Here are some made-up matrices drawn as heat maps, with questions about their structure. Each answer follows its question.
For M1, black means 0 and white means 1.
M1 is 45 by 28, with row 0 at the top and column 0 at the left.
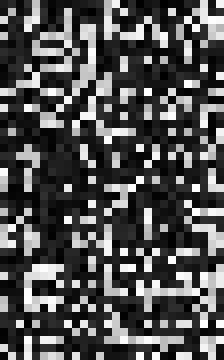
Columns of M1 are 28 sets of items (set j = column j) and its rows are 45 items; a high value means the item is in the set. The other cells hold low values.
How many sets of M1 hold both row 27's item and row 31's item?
1
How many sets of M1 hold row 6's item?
7
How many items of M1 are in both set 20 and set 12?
0
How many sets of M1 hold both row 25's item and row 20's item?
3
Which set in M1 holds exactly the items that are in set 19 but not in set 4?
17
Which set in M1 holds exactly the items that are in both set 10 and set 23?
2
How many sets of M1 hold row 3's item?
12
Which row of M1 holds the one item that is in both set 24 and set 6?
38
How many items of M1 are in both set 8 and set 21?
1
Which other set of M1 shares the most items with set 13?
27
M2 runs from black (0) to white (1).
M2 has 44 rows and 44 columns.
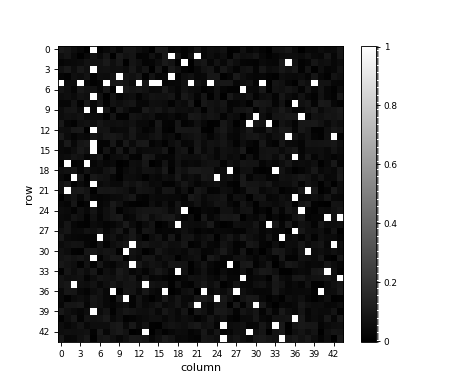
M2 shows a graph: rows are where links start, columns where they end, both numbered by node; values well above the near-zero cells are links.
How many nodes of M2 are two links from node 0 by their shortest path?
9
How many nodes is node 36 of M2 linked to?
5
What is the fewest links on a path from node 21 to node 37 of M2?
4
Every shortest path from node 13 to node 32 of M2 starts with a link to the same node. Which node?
node 42
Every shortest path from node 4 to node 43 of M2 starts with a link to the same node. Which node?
node 9
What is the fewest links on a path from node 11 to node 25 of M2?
6
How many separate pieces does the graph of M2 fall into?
3
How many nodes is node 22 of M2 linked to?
1
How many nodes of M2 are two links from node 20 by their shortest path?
9
